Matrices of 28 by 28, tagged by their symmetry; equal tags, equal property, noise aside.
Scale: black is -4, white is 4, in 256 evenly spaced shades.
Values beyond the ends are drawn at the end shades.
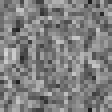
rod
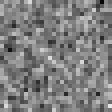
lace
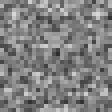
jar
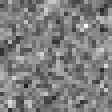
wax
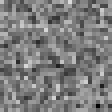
lace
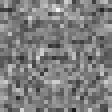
jar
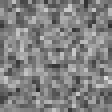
jar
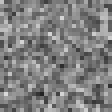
lace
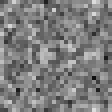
rod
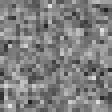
wax
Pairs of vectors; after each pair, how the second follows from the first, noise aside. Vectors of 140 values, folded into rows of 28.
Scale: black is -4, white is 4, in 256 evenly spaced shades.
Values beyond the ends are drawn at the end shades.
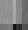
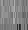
partly zeroed.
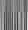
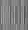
wrapped around, negated, shrunk.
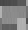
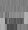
wrapped around, partly zeroed.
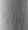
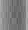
wrapped around, shrunk.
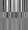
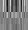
negated.
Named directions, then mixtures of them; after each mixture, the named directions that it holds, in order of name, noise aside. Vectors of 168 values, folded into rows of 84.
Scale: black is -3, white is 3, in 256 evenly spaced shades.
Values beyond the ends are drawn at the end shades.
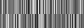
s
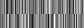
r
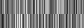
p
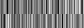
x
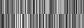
p.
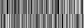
x.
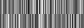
s.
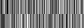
p, x.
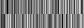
p, x.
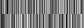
p, x.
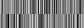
r, s.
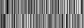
p, x.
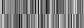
p, s.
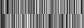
p, x.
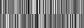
s.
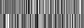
s, x.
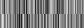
p.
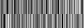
x.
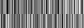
x.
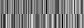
r, x.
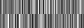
r, s.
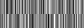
r.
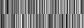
p, x.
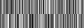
r, s.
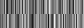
r.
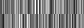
p, s.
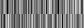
x.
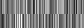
p.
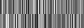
s.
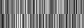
p.
